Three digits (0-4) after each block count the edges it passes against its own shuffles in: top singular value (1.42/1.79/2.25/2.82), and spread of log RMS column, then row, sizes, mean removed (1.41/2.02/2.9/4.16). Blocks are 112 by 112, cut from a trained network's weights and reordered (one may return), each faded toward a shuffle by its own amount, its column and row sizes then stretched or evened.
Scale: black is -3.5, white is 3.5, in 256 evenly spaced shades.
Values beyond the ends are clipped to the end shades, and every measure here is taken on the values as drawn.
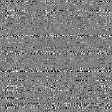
3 2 4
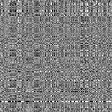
4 2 3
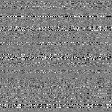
3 0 4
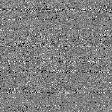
1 1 3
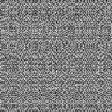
4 2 0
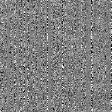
0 4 1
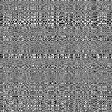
4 0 4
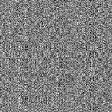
3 2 1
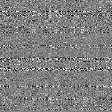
3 1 4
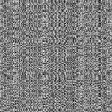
4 3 0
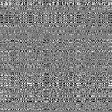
4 0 4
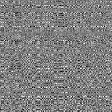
4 0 4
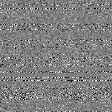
0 0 4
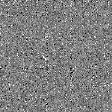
0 2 2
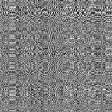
4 1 4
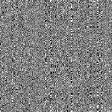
3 3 1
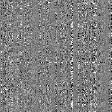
2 4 2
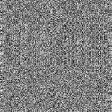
3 2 0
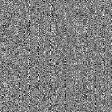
2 3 1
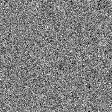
0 1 0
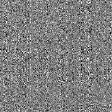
1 3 2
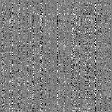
3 4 2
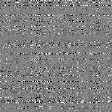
1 2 4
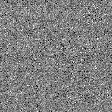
1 1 0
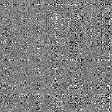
2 3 3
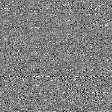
2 1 3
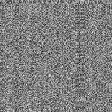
3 0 0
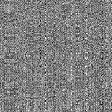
3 2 0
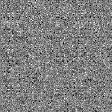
2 2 0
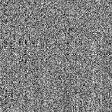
2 1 1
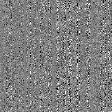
1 4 1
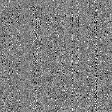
0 3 1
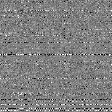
3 1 3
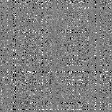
2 3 3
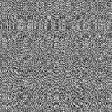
4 1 2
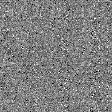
1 2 0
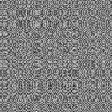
4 1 0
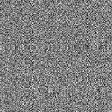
3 2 0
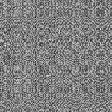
4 1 1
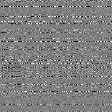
3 0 4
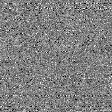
2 0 2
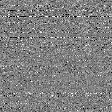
2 0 3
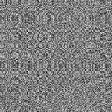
4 2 1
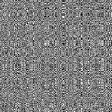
4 3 2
